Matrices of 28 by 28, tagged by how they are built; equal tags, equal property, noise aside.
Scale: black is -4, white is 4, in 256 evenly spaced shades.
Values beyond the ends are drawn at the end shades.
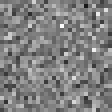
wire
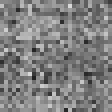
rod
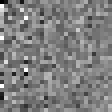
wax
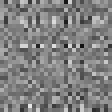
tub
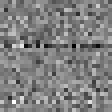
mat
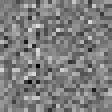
wax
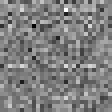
tub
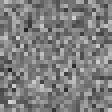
wire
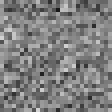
rod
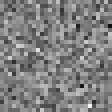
wire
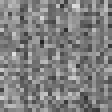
rod
